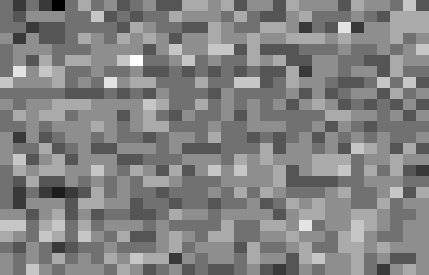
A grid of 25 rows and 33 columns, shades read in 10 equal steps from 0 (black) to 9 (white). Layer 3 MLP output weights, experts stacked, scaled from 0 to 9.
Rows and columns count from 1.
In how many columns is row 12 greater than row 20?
9
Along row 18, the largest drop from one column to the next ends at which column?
32
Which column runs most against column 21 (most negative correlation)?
3
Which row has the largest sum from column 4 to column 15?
6
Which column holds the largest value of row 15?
2
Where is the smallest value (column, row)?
5, 1
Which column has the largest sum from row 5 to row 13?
11
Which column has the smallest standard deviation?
16
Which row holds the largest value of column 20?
8
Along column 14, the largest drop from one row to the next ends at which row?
24
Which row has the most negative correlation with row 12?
20
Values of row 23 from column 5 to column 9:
2 3 4 4 5
